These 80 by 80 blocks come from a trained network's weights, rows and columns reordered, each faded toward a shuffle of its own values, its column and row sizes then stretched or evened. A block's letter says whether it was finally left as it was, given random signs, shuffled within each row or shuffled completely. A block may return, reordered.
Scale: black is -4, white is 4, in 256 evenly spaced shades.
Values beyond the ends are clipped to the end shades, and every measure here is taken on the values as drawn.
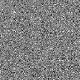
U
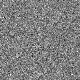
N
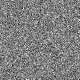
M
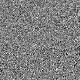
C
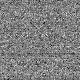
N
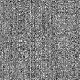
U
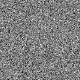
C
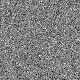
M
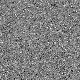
M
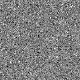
C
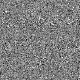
C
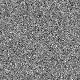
M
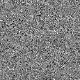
C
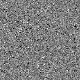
C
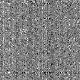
U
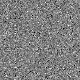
C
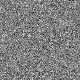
C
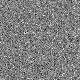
M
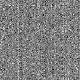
U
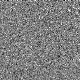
N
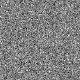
C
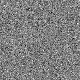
M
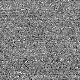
N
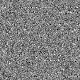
N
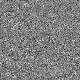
N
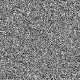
U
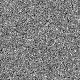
M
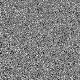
C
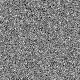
M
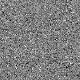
C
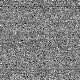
N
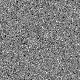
M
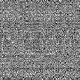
U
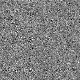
C
